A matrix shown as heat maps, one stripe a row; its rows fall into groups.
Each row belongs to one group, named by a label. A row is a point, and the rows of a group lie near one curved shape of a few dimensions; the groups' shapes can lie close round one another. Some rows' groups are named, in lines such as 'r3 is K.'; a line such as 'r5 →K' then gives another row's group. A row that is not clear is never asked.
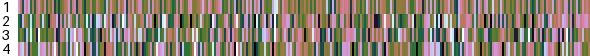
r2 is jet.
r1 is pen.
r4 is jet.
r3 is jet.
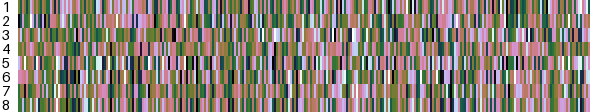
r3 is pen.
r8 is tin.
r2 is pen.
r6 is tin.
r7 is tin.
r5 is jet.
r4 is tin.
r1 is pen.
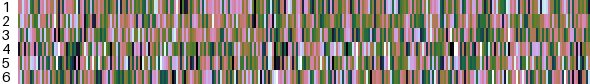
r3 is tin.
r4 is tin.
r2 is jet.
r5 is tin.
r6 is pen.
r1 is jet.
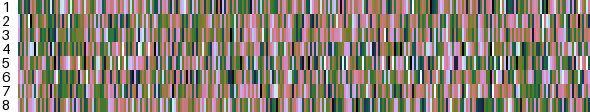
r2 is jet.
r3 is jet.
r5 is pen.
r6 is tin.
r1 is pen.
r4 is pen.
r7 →pen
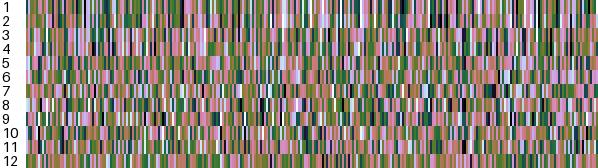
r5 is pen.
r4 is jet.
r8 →tin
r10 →jet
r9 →jet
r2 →pen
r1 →pen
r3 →jet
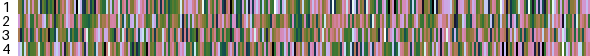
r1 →pen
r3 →jet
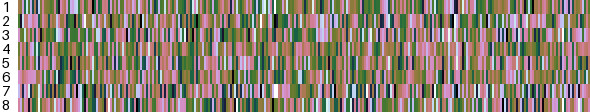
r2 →tin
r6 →tin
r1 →jet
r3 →jet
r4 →pen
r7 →pen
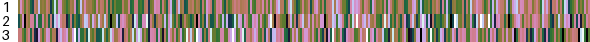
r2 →tin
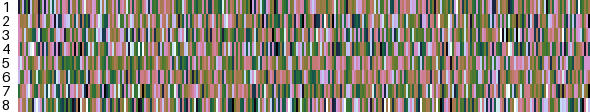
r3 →jet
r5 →tin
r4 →tin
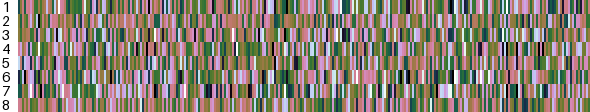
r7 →pen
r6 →tin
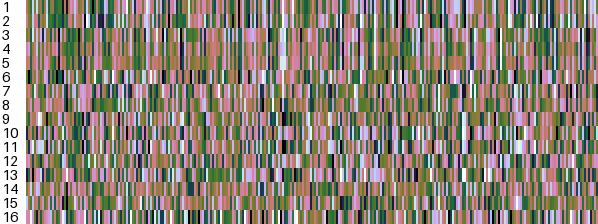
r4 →pen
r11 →tin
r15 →tin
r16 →jet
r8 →jet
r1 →pen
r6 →jet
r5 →pen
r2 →pen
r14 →jet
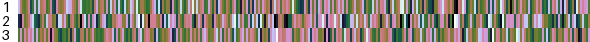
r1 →pen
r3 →pen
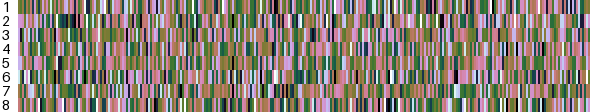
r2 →tin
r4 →jet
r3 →jet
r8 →jet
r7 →tin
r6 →pen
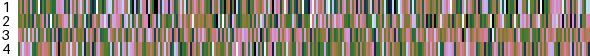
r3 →pen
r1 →jet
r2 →pen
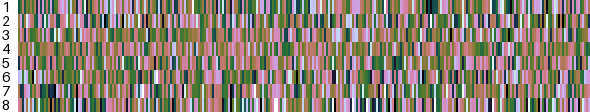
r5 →pen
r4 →tin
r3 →tin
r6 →tin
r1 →pen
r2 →jet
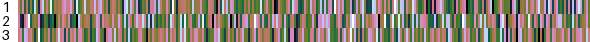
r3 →jet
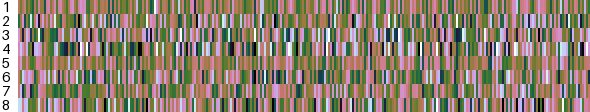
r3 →jet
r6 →jet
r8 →jet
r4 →tin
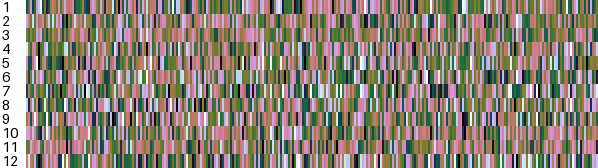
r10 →tin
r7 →pen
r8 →jet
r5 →jet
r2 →tin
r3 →tin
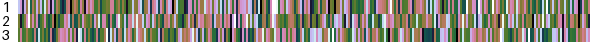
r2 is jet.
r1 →pen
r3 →pen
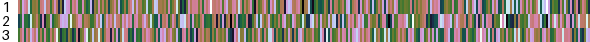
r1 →jet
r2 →pen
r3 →tin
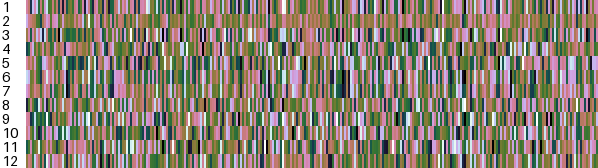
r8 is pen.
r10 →tin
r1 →pen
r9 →jet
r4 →tin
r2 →tin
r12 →jet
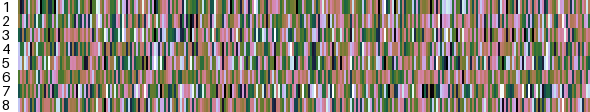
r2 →jet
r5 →jet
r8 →jet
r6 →pen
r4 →jet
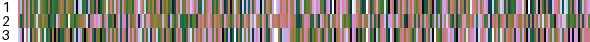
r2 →jet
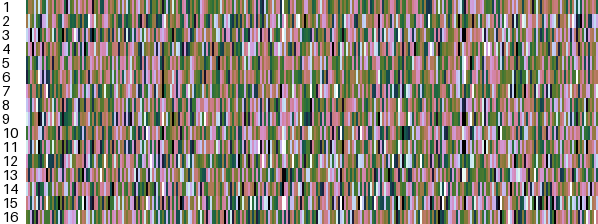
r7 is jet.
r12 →jet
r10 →pen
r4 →tin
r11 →pen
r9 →pen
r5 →pen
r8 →pen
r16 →pen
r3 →pen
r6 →pen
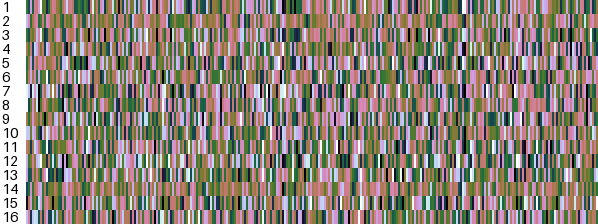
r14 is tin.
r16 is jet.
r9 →tin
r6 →jet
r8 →jet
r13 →jet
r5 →tin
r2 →pen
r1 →tin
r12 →tin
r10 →tin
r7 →pen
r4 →jet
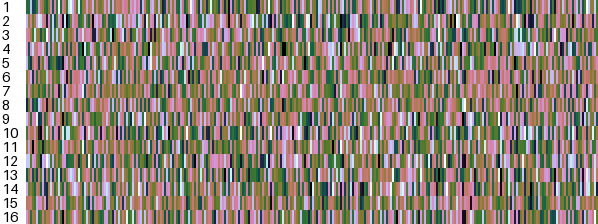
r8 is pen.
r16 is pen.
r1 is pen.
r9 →pen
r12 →tin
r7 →tin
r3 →jet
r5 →jet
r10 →tin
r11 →tin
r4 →tin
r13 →pen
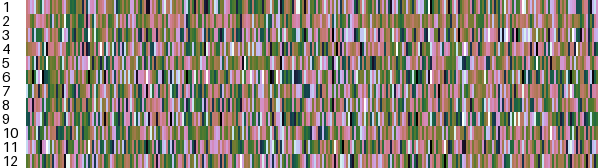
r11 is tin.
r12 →tin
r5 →jet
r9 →tin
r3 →tin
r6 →tin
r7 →jet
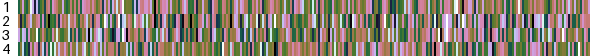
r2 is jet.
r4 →pen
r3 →jet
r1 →pen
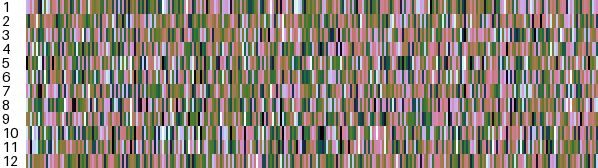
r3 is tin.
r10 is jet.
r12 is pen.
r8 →jet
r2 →jet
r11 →jet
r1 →tin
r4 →jet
